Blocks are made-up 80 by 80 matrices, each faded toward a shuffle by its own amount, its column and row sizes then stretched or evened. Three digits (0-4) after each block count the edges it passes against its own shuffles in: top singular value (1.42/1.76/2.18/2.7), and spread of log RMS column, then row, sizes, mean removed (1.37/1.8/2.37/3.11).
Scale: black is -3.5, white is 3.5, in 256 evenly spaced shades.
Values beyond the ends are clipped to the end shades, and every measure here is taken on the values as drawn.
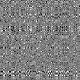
4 1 3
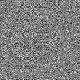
3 1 0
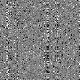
3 3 0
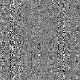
2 4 1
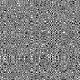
4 2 2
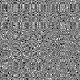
4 1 0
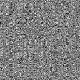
2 1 0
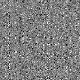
2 2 1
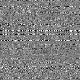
3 0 4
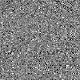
1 2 2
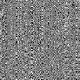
3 3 0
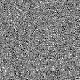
2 0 0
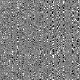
3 4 1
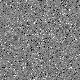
0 0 0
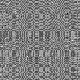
4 0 0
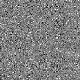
2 1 1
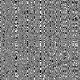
4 4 1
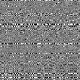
4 0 4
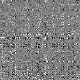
3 3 3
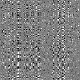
4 4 1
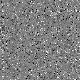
2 1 0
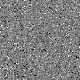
1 0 1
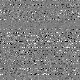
0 0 4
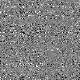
1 2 3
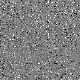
0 1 2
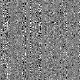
1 4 1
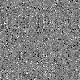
2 0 0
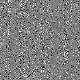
0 3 0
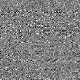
2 0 3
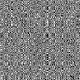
4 3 0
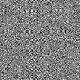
3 1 1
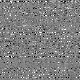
1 1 4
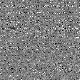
1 0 3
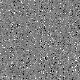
1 2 0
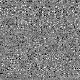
1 0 3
